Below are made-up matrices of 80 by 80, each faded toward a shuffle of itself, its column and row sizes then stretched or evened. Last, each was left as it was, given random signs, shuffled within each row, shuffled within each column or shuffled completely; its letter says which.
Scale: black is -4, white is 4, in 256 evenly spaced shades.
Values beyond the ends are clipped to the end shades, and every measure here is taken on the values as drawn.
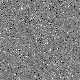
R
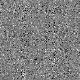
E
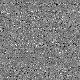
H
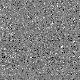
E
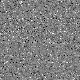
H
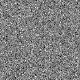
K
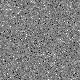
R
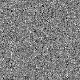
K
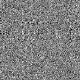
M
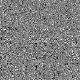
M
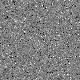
R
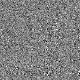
E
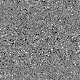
H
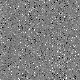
K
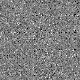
E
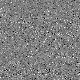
H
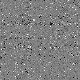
E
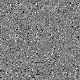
E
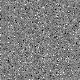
K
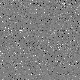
H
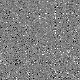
E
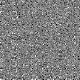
M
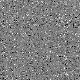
E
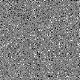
M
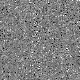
K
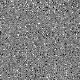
E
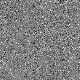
K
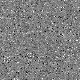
H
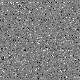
H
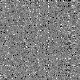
M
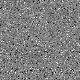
H
